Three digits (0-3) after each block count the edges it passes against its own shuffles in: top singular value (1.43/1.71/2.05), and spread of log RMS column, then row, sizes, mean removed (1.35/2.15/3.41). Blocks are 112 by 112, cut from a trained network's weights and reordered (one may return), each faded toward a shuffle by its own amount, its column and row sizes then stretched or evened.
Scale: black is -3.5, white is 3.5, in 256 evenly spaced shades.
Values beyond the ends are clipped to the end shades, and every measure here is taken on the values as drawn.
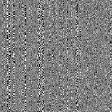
3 3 0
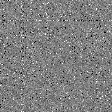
0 1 1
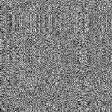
3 2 0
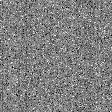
0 0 0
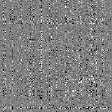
1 3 2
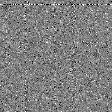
2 1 1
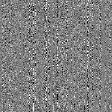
2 3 0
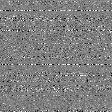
2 0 3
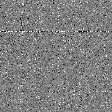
1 1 1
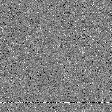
2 1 1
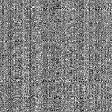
3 0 2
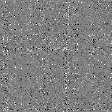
0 2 2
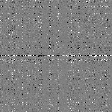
3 2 2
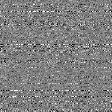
2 1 3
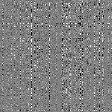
3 3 2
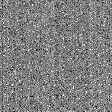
1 0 1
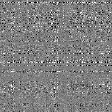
1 2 3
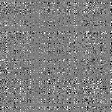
0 3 3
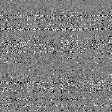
0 2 3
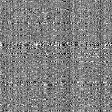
3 0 3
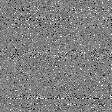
1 1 2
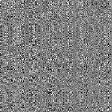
3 3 2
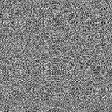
3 0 2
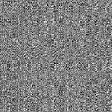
3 2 2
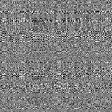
3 0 3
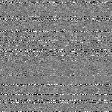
3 1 3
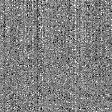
2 1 1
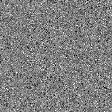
1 1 0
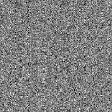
2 2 0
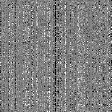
3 3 1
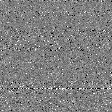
1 0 2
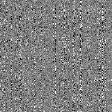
1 3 1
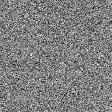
0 1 0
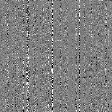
2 3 1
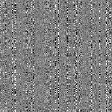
3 3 1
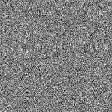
2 1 0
